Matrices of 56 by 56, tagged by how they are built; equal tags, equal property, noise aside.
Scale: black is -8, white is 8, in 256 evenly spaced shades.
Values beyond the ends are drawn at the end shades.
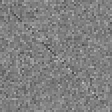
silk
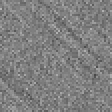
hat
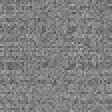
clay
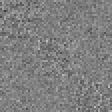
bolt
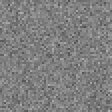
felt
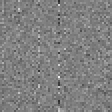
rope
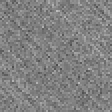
hat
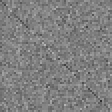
silk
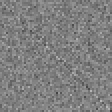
silk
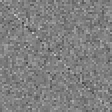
silk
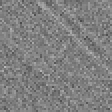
hat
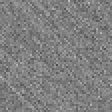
hat
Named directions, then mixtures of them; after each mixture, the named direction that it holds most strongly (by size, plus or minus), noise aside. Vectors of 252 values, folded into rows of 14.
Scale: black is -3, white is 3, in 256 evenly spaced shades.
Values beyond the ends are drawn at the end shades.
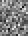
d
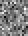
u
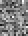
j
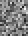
d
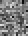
j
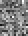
j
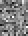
j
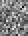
d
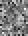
u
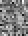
j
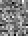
j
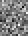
d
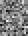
j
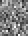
d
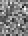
d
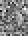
u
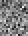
d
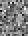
u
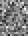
d
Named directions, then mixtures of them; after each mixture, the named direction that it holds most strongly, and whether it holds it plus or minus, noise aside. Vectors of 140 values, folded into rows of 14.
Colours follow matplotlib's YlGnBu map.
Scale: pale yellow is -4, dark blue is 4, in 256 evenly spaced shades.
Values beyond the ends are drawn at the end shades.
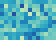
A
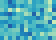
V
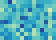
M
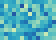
A, plus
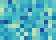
M, plus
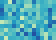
M, minus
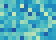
A, minus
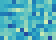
V, plus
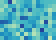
M, plus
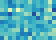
V, plus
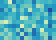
M, minus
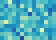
M, minus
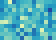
M, minus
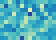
A, minus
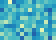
M, minus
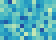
M, plus
